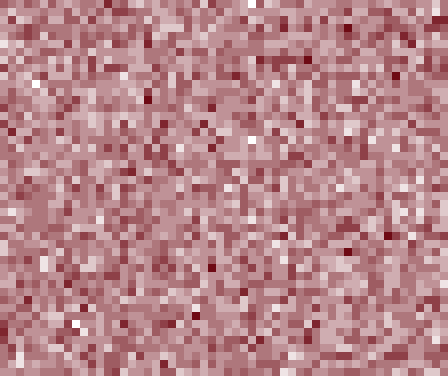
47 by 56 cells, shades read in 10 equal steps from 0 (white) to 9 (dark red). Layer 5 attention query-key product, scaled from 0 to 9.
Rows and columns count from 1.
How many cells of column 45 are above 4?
21
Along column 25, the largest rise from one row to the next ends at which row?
40
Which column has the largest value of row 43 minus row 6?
1
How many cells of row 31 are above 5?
9
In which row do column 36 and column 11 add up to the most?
30
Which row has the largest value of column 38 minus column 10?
41
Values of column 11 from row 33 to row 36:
5 2 5 5
